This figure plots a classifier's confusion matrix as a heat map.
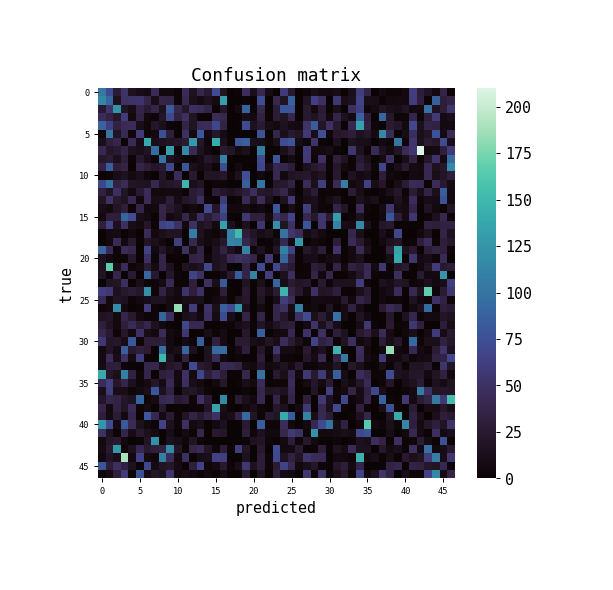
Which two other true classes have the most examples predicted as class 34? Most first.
44, 4
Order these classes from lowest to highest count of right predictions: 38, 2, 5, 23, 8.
5, 38, 23, 8, 2
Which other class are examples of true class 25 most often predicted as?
24
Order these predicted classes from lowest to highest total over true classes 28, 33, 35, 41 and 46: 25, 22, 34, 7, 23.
22, 23, 7, 25, 34
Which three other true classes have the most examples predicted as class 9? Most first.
7, 43, 2
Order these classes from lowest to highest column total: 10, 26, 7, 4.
26, 10, 7, 4
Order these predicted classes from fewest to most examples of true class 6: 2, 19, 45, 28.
2, 28, 45, 19
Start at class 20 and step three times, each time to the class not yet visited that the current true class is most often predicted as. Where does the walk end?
43
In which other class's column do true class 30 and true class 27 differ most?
31
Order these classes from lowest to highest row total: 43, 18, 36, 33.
33, 36, 18, 43
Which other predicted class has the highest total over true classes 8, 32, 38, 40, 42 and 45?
0
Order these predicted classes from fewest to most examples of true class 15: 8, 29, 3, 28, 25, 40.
40, 28, 8, 29, 25, 3
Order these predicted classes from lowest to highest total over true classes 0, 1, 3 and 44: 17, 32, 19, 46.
17, 32, 19, 46
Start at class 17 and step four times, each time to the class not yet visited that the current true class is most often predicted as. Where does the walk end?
19
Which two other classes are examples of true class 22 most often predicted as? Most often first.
45, 20
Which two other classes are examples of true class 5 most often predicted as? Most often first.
37, 1
